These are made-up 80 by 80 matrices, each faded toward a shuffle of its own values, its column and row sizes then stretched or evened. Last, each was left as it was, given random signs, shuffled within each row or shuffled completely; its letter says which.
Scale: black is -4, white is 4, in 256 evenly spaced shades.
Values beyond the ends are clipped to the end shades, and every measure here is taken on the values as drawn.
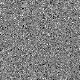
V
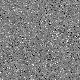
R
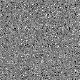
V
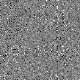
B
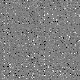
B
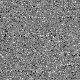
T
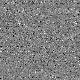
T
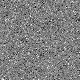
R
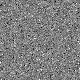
R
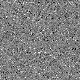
T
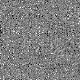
B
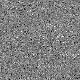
T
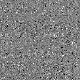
B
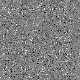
V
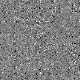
V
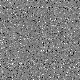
T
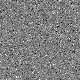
R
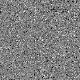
V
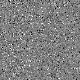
V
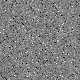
R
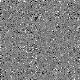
B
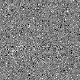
B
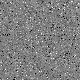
R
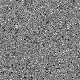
R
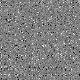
B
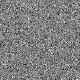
T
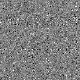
V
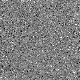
T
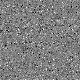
T
